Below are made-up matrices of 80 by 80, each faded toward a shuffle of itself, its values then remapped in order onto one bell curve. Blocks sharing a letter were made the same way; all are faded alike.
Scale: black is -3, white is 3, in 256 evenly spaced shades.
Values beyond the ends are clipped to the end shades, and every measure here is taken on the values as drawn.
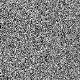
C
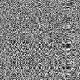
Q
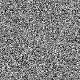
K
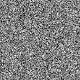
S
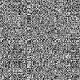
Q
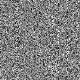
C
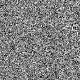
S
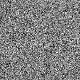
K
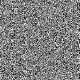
C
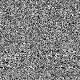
K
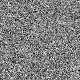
K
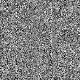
C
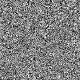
S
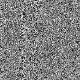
C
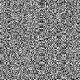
Q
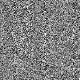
C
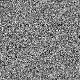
K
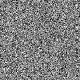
S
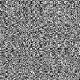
Q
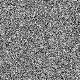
S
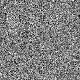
S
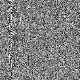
C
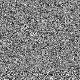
K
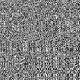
Q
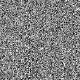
C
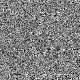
K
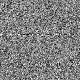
K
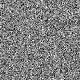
S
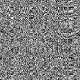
Q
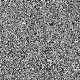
K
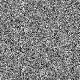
S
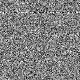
K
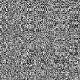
Q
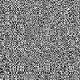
Q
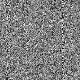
C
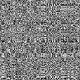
Q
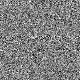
K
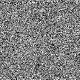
K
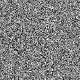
S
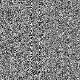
C
